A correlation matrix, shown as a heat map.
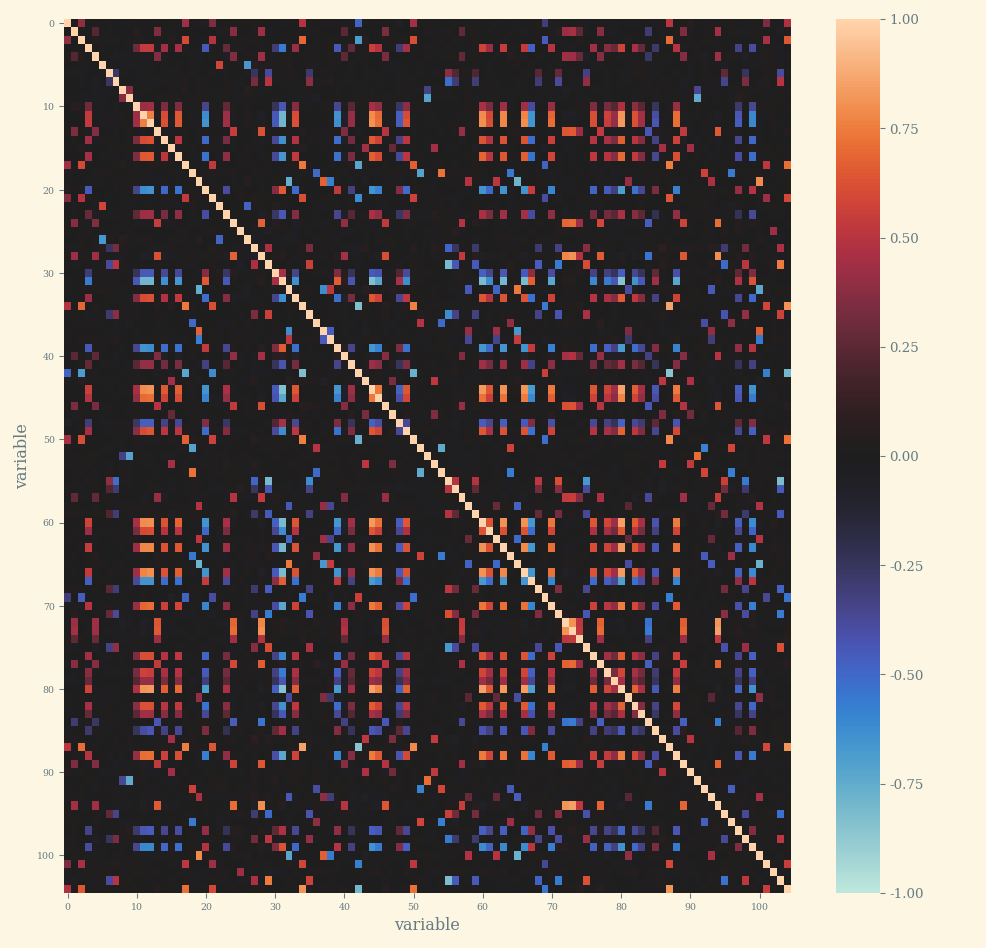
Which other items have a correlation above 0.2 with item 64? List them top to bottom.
36, 51, 96
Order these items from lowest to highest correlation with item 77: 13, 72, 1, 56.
56, 1, 13, 72
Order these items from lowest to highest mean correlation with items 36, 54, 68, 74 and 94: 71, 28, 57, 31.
31, 71, 57, 28
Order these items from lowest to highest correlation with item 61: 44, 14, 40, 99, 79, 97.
99, 97, 40, 79, 14, 44
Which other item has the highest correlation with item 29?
103
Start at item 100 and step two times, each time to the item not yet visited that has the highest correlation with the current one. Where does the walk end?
37
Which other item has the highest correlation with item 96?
51
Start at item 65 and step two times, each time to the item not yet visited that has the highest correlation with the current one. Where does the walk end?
38
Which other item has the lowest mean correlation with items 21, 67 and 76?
42
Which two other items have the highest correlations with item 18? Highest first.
54, 92
